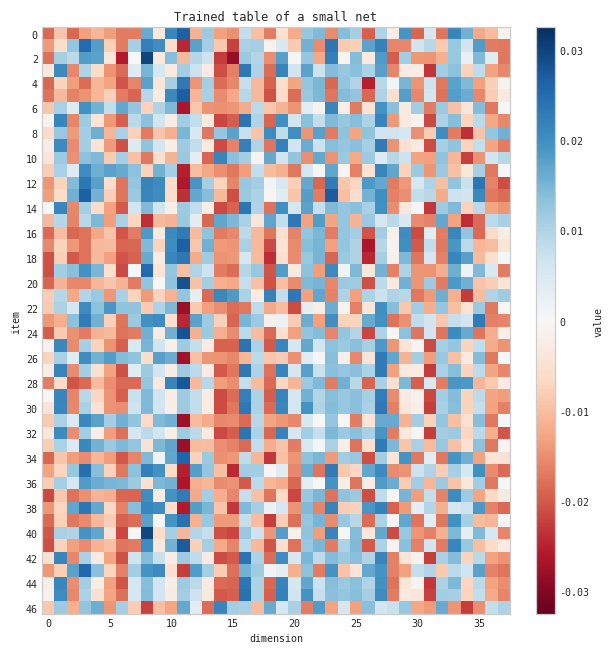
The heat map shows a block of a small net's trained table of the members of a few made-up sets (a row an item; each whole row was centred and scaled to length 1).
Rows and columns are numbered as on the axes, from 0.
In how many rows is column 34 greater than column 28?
35
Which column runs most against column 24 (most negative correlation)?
2
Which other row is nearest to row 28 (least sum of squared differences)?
0
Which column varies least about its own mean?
27
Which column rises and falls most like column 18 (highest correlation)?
14
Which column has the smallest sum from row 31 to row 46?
15
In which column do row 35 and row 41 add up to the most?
8
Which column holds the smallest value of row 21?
34
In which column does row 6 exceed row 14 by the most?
6
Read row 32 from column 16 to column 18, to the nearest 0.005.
0.025 0.01 -0.02
